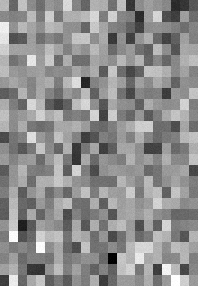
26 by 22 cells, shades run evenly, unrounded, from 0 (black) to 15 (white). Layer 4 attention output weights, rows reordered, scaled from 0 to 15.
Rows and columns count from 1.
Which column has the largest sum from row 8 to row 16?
21
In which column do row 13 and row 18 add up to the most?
4
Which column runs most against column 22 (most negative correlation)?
9
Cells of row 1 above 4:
19
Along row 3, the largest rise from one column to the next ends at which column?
11
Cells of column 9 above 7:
21
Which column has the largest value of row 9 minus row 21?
3
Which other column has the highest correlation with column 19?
2
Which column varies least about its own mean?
14
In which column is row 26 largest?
20
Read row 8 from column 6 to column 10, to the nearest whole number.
10 7 11 13 2
